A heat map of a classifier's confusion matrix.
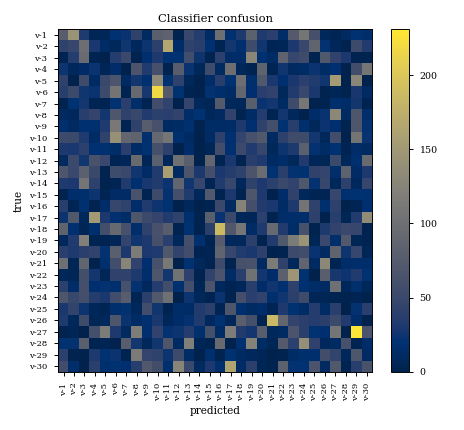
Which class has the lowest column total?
v-14
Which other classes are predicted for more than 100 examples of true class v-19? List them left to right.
v-3, v-23, v-24
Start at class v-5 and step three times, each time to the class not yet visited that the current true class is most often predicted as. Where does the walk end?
v-8
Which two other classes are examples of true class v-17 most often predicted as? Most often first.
v-4, v-30
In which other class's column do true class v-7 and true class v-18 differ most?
v-16
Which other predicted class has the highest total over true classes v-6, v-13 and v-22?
v-10
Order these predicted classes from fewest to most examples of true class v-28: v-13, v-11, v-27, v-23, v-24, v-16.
v-27, v-23, v-11, v-16, v-13, v-24
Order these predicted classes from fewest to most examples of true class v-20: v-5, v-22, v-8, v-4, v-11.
v-22, v-5, v-4, v-11, v-8
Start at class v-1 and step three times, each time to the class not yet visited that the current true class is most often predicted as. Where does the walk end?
v-24
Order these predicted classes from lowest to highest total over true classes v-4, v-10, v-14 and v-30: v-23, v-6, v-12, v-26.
v-26, v-23, v-6, v-12
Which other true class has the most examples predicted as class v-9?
v-30
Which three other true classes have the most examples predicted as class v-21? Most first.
v-26, v-18, v-9
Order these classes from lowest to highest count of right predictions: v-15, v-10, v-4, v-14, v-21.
v-4, v-14, v-15, v-10, v-21
